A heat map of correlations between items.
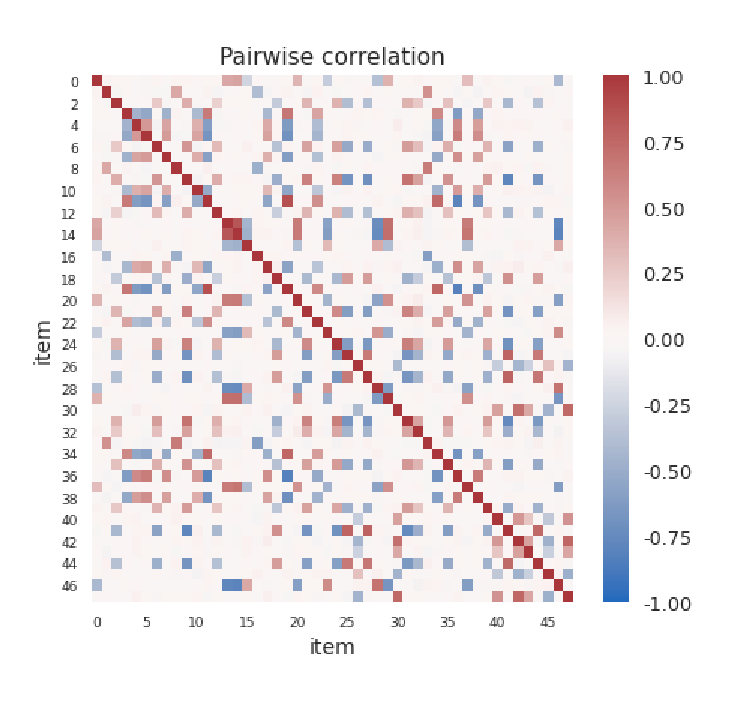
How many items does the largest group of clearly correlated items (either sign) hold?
15
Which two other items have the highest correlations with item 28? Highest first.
46, 23
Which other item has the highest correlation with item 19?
11
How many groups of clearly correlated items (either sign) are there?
5
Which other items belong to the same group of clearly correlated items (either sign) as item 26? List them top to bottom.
30, 40, 42, 43, 45, 47
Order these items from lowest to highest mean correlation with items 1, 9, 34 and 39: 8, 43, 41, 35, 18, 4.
41, 18, 4, 43, 8, 35
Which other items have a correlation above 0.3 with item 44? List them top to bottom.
18, 25, 27, 41
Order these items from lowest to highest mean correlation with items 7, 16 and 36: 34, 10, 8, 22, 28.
34, 22, 8, 28, 10
